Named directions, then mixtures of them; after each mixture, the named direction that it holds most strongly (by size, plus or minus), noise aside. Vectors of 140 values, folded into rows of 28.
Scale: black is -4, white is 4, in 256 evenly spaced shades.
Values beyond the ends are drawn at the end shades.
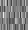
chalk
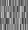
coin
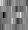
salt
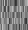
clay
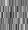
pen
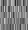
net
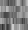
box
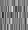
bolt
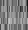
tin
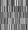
net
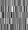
bolt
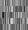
bolt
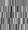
pen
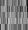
tin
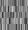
clay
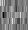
salt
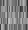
tin
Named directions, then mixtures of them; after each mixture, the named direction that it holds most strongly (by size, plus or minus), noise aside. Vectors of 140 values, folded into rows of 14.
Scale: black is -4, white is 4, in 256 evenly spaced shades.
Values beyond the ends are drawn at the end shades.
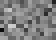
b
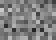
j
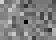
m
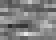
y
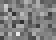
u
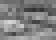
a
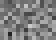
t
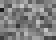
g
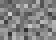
t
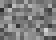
g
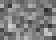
b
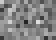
g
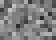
g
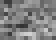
y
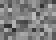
j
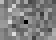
m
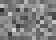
j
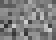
m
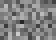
u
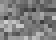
a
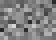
b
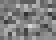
t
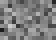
b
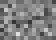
b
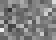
b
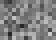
t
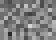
t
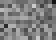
j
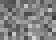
t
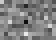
m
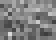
a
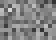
j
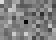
m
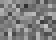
t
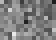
m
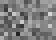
u
